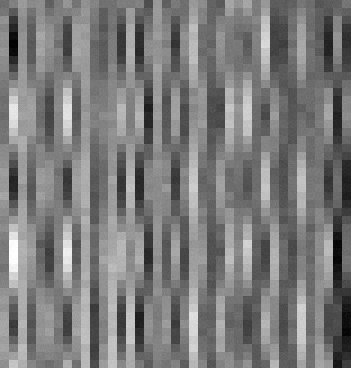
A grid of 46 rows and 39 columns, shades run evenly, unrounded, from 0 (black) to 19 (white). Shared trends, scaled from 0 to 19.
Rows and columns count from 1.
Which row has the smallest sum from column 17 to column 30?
34
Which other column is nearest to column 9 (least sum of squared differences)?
5
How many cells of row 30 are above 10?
19
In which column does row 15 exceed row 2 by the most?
2
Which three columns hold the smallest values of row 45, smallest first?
38, 39, 11
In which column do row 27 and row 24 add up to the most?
22
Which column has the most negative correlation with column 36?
29
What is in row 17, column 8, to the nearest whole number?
15
